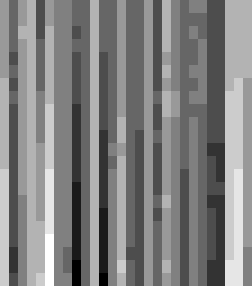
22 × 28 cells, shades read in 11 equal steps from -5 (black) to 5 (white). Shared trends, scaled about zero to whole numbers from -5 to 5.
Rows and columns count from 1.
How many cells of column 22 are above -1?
17
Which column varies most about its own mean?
5
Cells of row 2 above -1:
14
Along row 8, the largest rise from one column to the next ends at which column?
26
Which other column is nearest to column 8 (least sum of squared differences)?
7
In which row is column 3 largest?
3
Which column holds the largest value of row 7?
27
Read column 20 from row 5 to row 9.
0 0 0 1 1
